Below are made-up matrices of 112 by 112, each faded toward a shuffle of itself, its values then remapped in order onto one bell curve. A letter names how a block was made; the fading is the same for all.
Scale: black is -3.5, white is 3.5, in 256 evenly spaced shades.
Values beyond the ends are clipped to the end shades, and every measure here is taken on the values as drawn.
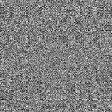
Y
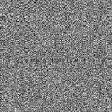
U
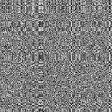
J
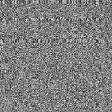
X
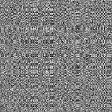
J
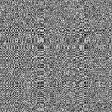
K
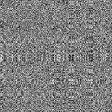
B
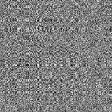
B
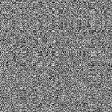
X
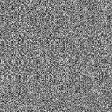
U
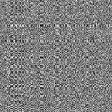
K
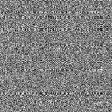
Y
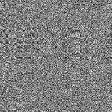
U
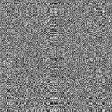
B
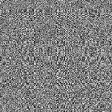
B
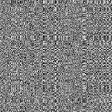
J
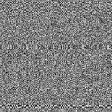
X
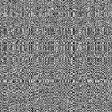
J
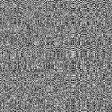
B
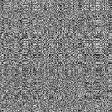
B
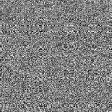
Y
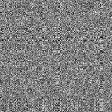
X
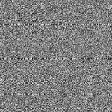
Y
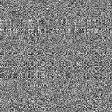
Y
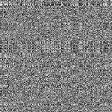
X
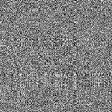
U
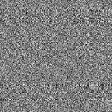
Y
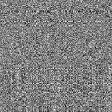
Y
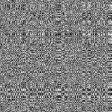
K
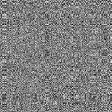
B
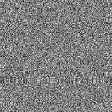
U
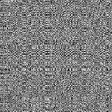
K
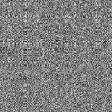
B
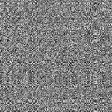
X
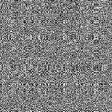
X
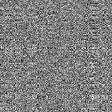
U
